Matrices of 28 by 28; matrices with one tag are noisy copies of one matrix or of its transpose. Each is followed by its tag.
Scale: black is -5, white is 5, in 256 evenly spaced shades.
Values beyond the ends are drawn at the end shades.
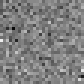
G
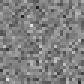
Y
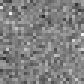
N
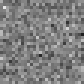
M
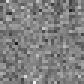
N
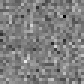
Y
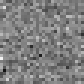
M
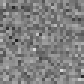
G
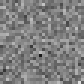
M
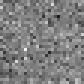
N
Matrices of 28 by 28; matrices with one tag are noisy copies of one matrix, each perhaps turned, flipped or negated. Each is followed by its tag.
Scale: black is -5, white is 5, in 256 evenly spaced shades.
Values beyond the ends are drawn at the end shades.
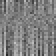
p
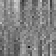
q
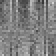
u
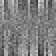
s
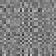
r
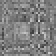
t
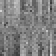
q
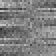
u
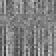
p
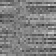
p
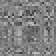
t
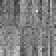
q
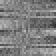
u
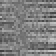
p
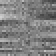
q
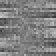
s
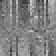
u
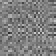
r
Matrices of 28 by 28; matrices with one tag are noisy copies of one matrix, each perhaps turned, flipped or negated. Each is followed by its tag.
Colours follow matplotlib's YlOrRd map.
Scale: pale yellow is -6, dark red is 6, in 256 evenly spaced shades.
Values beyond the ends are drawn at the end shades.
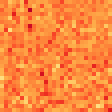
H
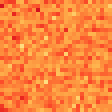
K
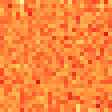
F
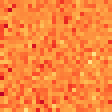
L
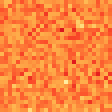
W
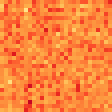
H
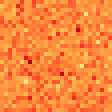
W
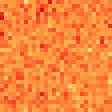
L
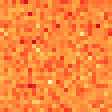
W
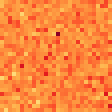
K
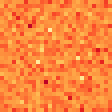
W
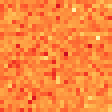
K
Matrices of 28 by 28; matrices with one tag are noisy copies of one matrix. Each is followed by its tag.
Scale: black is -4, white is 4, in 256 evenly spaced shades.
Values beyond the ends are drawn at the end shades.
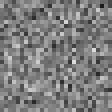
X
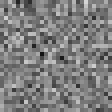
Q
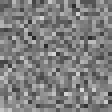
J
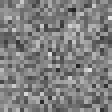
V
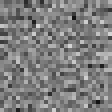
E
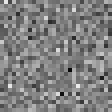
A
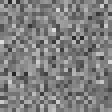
A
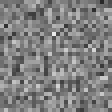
X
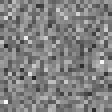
A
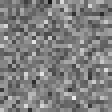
E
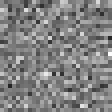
E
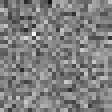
E
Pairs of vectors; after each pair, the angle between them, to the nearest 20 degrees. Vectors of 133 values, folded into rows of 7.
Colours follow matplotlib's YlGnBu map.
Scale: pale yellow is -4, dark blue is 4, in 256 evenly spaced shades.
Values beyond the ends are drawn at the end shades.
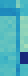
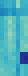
20 degrees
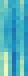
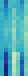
160 degrees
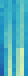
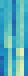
20 degrees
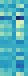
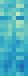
40 degrees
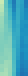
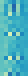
60 degrees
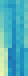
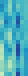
80 degrees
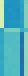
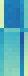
20 degrees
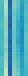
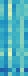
140 degrees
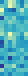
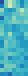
40 degrees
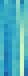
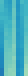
120 degrees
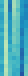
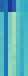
100 degrees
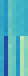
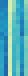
60 degrees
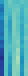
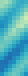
80 degrees
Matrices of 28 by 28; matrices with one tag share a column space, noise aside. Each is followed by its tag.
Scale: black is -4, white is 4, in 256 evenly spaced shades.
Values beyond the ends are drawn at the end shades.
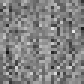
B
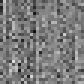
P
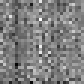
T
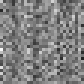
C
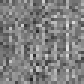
B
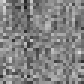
P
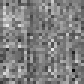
P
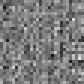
B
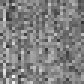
P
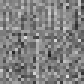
P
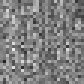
C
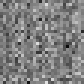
T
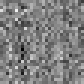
B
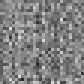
T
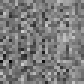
B
